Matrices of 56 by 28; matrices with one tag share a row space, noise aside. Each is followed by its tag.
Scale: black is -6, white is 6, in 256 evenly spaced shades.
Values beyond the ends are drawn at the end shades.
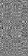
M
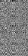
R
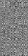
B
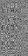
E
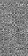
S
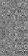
B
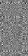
M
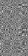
M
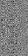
E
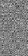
S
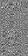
E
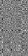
M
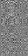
E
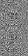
E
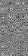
S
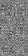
S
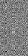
R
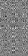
R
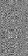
E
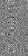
E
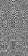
R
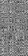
S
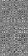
B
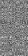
S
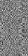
M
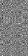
M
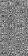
S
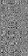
E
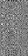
E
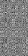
R
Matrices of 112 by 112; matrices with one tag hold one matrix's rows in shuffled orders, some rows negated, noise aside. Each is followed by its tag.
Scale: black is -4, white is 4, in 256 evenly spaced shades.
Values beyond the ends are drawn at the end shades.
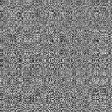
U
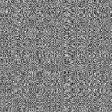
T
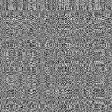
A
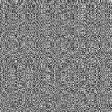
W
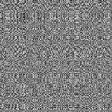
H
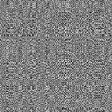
A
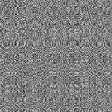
H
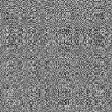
A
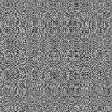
H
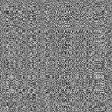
A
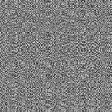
W
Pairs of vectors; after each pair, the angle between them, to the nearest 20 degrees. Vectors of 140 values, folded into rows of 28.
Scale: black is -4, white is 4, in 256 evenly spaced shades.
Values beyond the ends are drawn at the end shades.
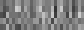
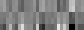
100 degrees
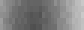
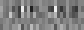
100 degrees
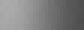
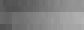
160 degrees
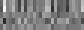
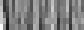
120 degrees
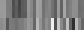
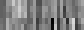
160 degrees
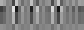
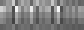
140 degrees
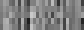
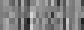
20 degrees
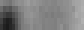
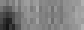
20 degrees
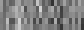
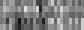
140 degrees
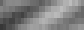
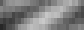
20 degrees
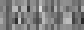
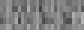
160 degrees
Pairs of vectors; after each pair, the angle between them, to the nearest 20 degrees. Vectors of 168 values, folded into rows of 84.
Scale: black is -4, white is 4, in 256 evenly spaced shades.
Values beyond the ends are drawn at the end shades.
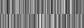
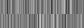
20 degrees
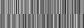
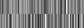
60 degrees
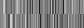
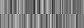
80 degrees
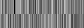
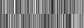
160 degrees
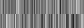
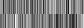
60 degrees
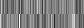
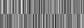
100 degrees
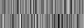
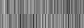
100 degrees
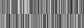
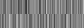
120 degrees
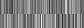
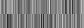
140 degrees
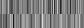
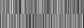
100 degrees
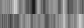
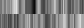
20 degrees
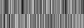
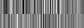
60 degrees
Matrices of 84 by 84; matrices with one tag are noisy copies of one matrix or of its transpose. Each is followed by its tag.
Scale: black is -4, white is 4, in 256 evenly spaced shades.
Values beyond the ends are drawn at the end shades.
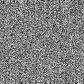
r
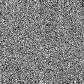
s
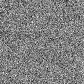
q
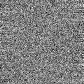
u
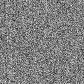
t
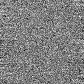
s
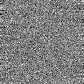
r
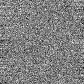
s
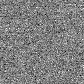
t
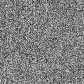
t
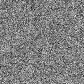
q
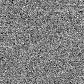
t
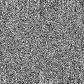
s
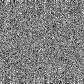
r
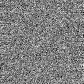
u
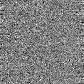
r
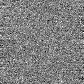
s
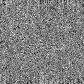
s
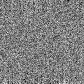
u
